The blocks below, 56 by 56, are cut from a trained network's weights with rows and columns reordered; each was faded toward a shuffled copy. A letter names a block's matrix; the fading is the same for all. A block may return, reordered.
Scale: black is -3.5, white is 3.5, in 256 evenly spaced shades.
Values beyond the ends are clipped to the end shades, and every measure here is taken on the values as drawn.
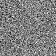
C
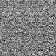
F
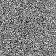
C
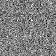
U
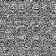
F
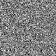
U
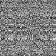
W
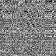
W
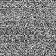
F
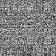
F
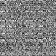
W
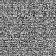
F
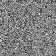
C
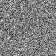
U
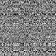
W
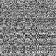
W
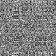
F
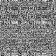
W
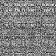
W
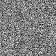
C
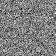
U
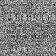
F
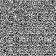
F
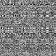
W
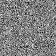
C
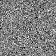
C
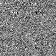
U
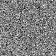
C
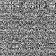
F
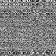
W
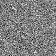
C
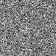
U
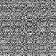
W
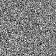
U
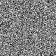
C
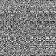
W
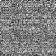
F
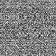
F
